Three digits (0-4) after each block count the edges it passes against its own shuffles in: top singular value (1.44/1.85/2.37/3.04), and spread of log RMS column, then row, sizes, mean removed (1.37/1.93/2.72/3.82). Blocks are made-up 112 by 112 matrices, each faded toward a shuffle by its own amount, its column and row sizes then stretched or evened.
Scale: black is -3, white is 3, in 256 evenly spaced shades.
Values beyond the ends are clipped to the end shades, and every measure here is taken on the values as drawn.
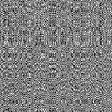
4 2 0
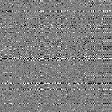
4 2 4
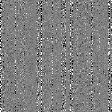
2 4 1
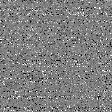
0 1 3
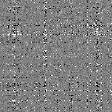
2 3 3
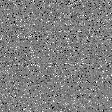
1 0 2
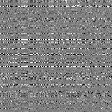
4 0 4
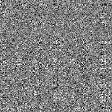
2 2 2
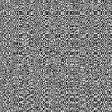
4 3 2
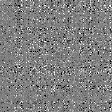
2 3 3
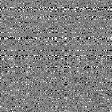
3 1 4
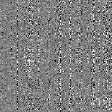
3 4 2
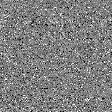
1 0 2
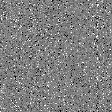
1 2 0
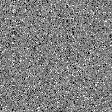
1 1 0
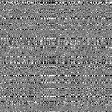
4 1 4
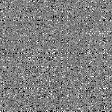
0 2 3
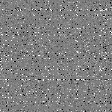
0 2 3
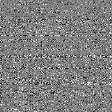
0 2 4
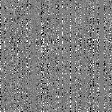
0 4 2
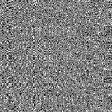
3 2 0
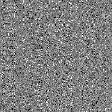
2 3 0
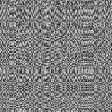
4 2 2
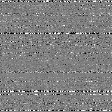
3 0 4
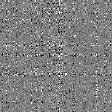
1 4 3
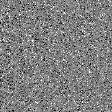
0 2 0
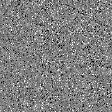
1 2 1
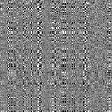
4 4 3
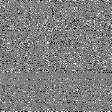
2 1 4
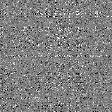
1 2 3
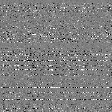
2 1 4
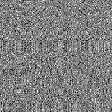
3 0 0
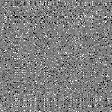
3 1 2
